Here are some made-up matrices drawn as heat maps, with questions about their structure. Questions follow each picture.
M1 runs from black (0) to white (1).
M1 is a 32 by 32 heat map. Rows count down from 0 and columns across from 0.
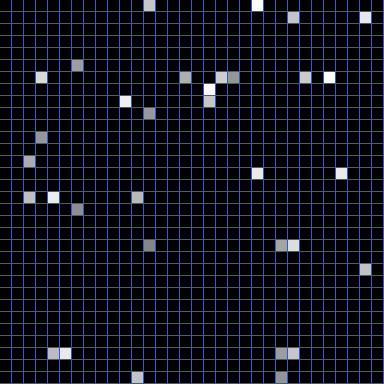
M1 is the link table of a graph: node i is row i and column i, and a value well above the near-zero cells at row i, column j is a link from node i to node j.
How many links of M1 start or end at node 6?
8
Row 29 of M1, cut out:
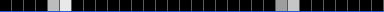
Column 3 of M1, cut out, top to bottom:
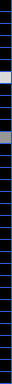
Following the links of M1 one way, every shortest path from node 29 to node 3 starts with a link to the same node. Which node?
node 5
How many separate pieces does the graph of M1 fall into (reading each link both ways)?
2
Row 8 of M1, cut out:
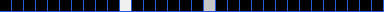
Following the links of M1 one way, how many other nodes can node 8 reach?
9
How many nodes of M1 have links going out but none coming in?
12
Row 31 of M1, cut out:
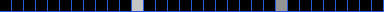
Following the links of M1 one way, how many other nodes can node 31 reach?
3
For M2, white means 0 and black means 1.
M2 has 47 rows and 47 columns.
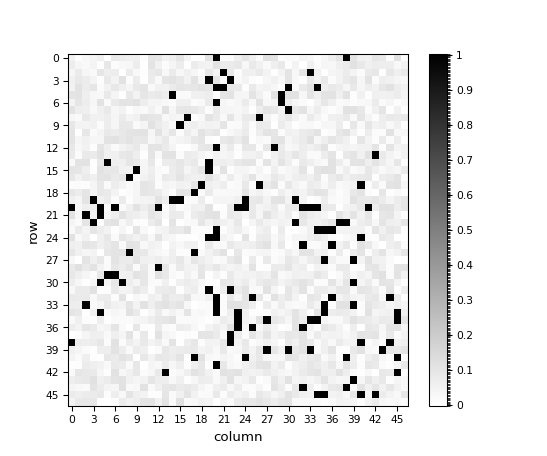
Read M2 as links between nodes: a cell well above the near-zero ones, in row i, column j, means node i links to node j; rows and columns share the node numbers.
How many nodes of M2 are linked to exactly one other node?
9
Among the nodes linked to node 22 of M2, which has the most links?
node 38
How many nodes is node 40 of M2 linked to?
4
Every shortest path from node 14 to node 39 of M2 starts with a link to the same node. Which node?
node 19
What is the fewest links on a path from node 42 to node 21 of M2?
4
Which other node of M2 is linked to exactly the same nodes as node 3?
node 31
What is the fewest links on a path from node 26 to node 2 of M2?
6
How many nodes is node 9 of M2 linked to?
1
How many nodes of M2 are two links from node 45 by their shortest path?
9
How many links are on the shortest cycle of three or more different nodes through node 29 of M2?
7
